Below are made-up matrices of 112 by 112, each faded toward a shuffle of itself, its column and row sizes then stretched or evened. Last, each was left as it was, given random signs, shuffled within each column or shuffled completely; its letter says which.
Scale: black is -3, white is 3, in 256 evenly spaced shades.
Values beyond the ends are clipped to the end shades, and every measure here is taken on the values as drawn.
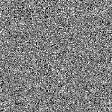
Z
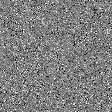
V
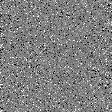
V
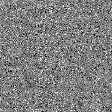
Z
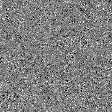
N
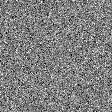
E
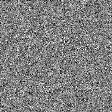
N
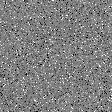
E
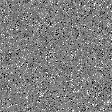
V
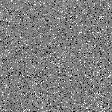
Z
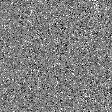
V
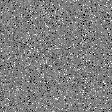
N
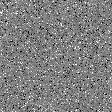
E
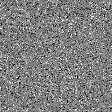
N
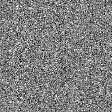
V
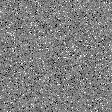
E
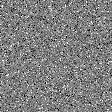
E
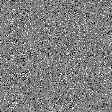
N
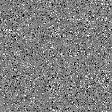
Z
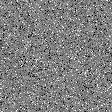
E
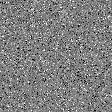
E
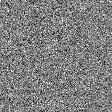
V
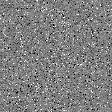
V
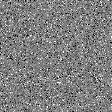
N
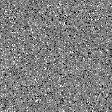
Z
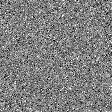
E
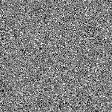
N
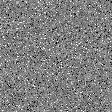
E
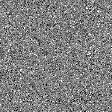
N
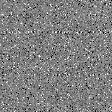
Z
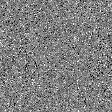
V
